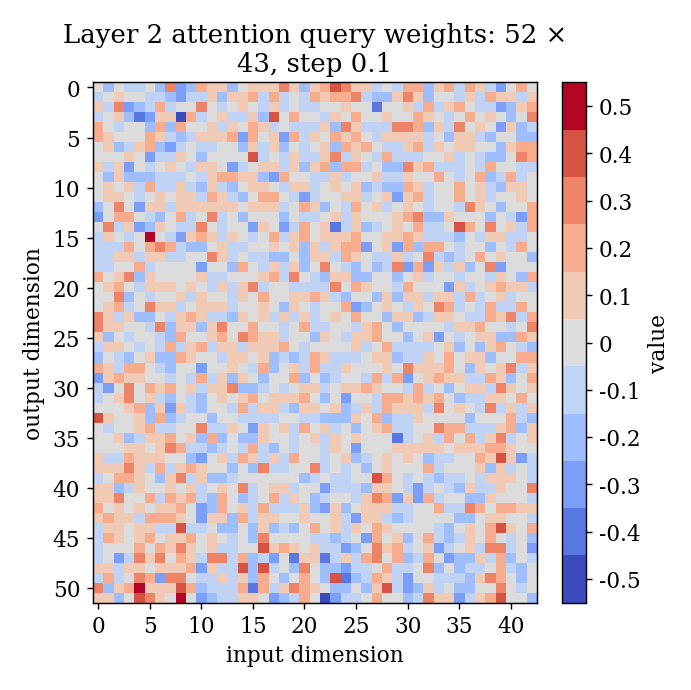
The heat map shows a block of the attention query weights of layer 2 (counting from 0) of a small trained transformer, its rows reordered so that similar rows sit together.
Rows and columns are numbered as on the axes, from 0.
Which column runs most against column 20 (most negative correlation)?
24
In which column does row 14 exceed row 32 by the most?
10
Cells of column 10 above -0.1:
25
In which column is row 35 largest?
39
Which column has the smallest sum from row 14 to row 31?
18
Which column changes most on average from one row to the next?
38
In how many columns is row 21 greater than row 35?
17
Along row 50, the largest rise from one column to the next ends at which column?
16
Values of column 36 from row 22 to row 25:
0 -0.1 0.1 0
